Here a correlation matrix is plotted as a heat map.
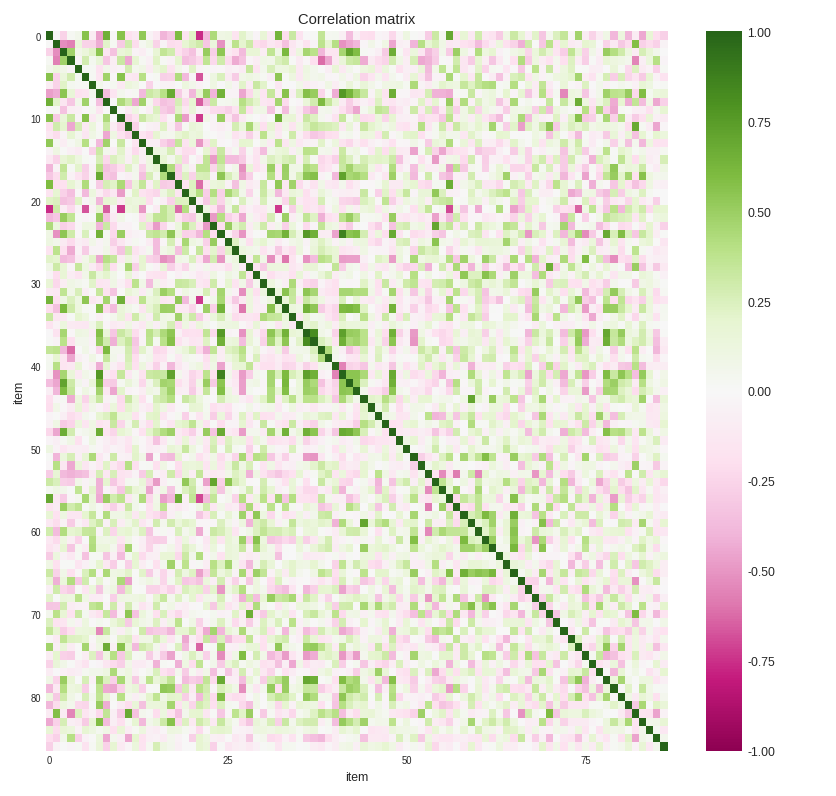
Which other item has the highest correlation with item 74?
8
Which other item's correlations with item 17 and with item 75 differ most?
41
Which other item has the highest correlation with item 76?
21
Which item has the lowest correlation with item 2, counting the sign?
1
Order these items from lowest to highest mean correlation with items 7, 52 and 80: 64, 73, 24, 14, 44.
64, 73, 14, 44, 24
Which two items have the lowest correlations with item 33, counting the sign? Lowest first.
27, 75
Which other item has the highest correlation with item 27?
75
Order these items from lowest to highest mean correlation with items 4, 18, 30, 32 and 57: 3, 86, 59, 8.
86, 59, 8, 3
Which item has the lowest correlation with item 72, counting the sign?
7
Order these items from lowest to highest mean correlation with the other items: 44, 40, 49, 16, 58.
40, 49, 16, 58, 44
